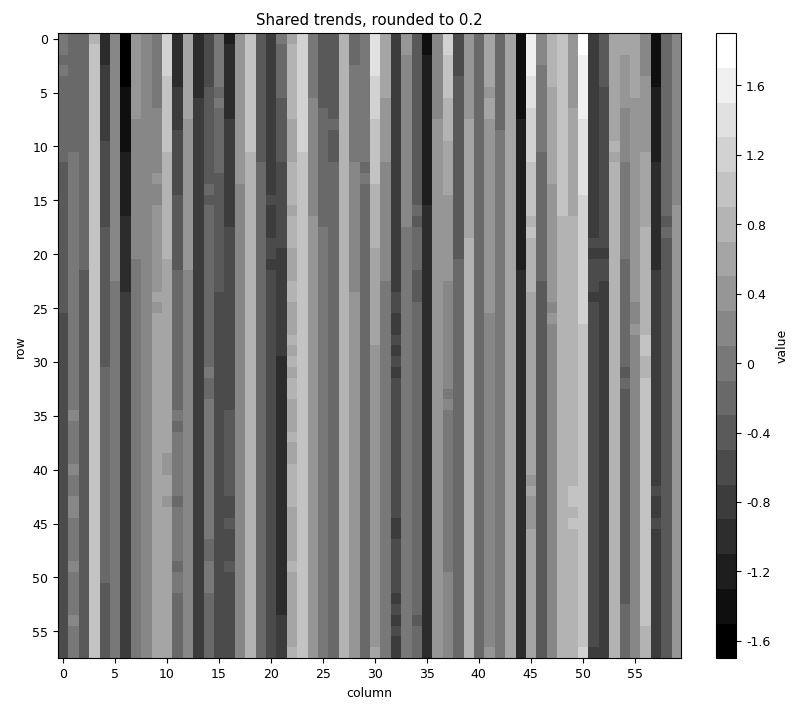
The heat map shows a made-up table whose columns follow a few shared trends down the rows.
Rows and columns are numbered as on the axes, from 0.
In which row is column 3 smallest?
0
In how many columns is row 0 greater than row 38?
26
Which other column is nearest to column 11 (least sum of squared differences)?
4
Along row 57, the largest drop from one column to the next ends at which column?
51
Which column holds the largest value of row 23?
50
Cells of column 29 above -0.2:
13
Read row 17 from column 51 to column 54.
-0.8 -0.6 0.8 0
